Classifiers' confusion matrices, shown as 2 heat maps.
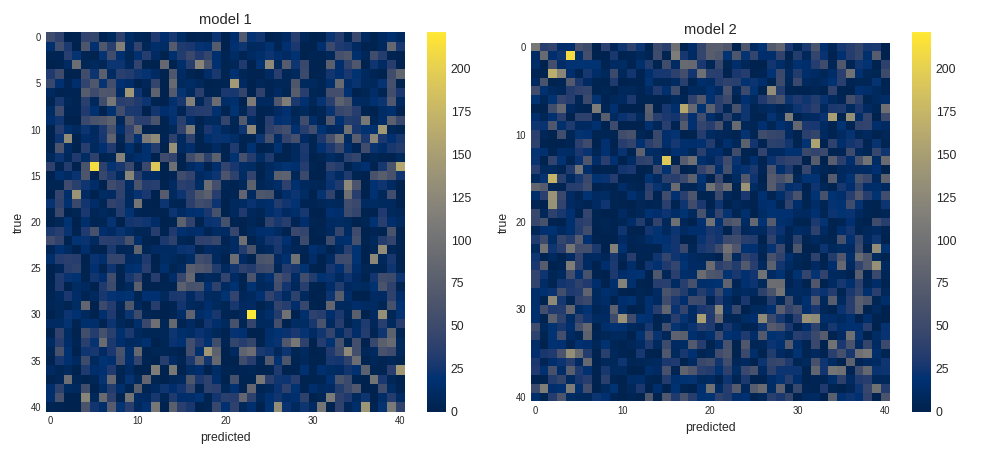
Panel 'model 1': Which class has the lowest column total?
30
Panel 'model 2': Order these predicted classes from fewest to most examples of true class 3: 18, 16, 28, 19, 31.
31, 18, 16, 28, 19
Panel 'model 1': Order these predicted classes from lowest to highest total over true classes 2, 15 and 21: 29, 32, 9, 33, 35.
32, 35, 29, 33, 9
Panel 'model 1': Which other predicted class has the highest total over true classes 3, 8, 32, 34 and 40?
39
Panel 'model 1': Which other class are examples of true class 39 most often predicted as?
4
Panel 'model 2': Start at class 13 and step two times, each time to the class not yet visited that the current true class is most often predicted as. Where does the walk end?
2
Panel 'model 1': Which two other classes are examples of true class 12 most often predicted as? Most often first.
14, 1
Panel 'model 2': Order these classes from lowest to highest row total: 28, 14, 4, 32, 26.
4, 14, 32, 28, 26
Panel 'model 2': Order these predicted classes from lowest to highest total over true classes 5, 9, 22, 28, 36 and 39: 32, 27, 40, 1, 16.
40, 32, 16, 1, 27
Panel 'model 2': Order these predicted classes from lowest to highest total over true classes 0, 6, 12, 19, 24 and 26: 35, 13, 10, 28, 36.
13, 10, 35, 36, 28
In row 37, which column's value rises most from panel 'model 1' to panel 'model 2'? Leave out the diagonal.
35
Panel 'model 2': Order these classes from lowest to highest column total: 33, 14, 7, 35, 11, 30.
7, 11, 33, 14, 30, 35
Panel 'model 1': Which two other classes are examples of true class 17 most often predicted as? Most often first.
3, 34
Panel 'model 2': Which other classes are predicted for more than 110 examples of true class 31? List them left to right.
10, 19, 26, 32
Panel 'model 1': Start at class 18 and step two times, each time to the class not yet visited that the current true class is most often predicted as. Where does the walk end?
38
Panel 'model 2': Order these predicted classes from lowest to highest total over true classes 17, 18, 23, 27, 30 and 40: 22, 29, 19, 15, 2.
19, 29, 22, 15, 2
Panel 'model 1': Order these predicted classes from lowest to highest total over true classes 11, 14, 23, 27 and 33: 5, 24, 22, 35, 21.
24, 22, 21, 35, 5
